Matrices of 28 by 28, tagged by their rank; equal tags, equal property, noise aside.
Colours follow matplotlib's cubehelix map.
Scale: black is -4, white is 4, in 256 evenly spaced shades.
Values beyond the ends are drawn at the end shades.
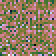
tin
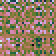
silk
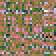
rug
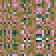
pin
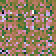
rug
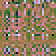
silk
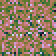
tin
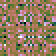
silk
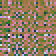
silk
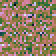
tin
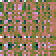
pin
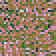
tin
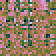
rug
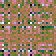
pin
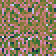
rug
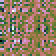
silk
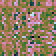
rug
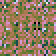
rug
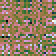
silk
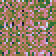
rug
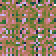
rug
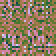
tin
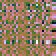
pin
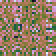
rug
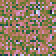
rug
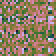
rug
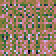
silk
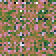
tin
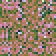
tin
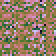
tin
